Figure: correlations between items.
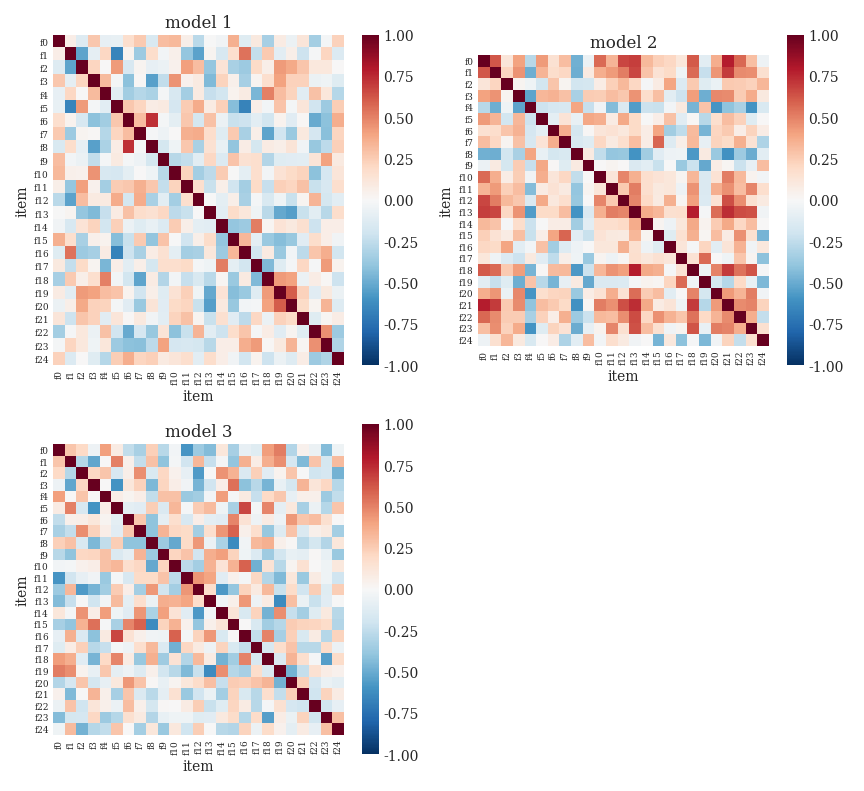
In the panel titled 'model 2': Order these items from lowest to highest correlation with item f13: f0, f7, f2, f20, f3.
f2, f7, f3, f20, f0
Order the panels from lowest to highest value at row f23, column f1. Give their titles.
model 3, model 1, model 2
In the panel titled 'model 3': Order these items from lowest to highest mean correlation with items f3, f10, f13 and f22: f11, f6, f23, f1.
f1, f23, f11, f6
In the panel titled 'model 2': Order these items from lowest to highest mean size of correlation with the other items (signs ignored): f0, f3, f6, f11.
f6, f11, f3, f0
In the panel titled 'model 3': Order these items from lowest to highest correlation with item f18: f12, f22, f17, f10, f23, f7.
f23, f7, f17, f22, f10, f12
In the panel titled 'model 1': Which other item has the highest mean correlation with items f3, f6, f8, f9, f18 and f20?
f19
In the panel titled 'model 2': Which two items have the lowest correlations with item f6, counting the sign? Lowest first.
f19, f16
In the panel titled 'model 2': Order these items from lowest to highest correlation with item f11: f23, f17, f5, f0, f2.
f17, f5, f2, f0, f23
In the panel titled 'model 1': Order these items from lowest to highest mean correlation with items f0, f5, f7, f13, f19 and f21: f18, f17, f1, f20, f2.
f1, f18, f20, f17, f2
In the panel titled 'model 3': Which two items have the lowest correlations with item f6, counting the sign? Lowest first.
f8, f0
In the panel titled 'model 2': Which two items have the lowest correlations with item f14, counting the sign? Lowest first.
f8, f4
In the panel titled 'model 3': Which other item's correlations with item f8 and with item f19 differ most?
f14
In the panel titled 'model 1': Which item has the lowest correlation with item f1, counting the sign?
f5
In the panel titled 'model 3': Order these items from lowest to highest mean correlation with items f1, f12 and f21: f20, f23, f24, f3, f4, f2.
f2, f3, f4, f23, f20, f24
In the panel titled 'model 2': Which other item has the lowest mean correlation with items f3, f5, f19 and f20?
f4
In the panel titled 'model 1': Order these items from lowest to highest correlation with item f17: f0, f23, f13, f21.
f13, f0, f21, f23
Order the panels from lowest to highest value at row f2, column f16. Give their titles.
model 1, model 3, model 2
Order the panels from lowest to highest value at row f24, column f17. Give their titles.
model 2, model 3, model 1
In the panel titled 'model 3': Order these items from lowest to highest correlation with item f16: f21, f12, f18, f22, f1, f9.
f21, f9, f22, f12, f1, f18
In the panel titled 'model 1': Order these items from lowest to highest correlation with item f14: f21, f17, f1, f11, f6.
f1, f6, f11, f21, f17
